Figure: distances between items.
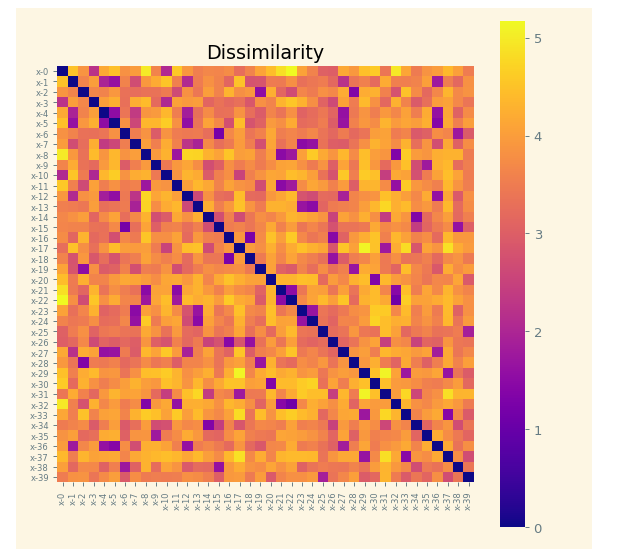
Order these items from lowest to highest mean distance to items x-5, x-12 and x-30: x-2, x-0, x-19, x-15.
x-19, x-15, x-2, x-0
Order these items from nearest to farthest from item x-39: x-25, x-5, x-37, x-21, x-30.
x-25, x-37, x-30, x-21, x-5
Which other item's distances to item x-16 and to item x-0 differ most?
x-18
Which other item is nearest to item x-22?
x-32
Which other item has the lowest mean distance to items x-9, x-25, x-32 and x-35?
x-39
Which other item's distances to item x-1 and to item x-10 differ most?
x-5
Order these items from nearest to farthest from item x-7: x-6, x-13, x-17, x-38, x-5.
x-13, x-5, x-38, x-6, x-17
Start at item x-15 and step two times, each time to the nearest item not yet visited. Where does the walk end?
x-38
